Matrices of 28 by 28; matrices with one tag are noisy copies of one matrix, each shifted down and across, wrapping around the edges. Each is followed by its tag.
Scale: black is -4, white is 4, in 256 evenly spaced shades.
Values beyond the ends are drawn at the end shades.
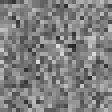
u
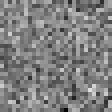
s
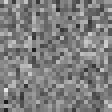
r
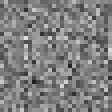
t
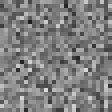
t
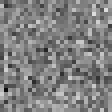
r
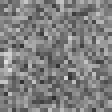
u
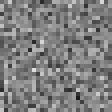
t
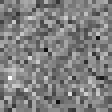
u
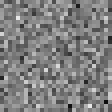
t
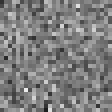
s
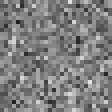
u
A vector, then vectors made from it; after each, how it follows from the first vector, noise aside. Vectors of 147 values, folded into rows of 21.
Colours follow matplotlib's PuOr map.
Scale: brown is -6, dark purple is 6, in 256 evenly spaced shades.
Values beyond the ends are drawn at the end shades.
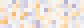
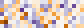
scaled up.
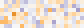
copied.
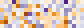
scaled up.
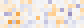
reversed, negated, partly zeroed.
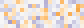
reversed.
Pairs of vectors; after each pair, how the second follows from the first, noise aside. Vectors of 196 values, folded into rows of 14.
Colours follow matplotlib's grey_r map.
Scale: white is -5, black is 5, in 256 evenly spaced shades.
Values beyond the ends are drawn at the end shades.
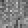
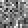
negated, scaled up.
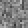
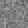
reversed, negated, shrunk.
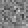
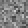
negated.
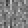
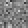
sign-scrambled.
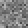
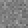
shrunk.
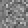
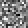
reversed, scaled up.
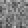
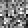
wrapped around, negated, scaled up.
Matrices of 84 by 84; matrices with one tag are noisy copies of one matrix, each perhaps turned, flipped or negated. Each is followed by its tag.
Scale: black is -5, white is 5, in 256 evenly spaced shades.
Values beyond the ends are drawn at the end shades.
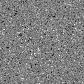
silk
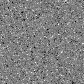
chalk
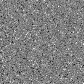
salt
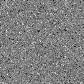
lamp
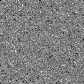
salt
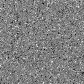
chalk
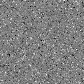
lamp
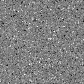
silk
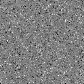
salt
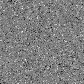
chalk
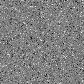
lamp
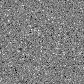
silk
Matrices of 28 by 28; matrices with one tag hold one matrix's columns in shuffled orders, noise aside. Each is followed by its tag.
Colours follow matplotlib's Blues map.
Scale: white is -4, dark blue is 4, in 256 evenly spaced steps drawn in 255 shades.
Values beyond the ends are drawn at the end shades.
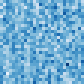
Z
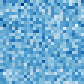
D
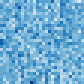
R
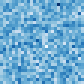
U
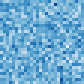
U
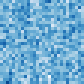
R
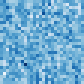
Z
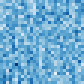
Z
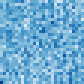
R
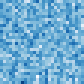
R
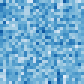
R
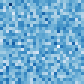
U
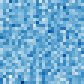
R
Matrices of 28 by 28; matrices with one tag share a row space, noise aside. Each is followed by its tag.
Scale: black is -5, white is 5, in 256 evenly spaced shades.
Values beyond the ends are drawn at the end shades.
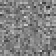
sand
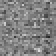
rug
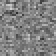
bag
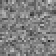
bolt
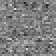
rug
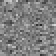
bag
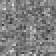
bolt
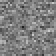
bolt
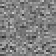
bolt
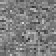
bolt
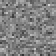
bolt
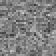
bolt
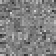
sand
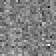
sand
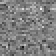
bolt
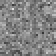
sand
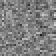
bag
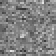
bolt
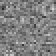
bolt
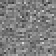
bolt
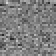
sand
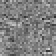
sand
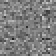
sand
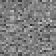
sand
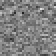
bag
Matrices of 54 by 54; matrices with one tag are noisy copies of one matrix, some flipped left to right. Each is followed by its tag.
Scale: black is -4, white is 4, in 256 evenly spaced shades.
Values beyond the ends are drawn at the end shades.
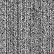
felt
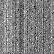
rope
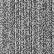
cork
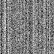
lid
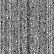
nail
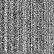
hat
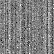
lid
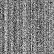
hat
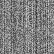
felt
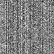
felt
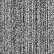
felt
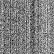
rope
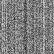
nail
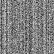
lid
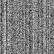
lid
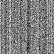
nail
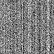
hat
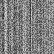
hat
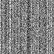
nail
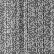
rope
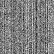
felt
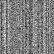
lid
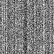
nail
